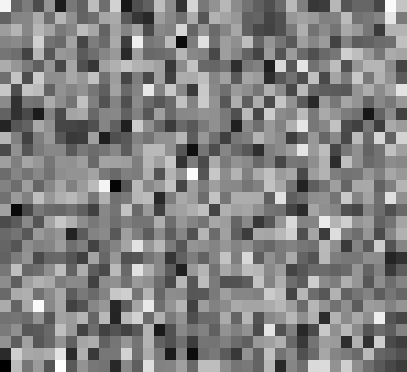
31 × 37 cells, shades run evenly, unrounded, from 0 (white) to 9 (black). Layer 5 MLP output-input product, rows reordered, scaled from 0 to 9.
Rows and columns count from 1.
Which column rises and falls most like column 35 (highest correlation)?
33
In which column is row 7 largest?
25
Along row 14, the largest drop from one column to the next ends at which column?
32
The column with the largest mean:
12
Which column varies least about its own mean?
5
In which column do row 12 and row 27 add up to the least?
35
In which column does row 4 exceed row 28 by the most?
17
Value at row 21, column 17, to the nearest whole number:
6
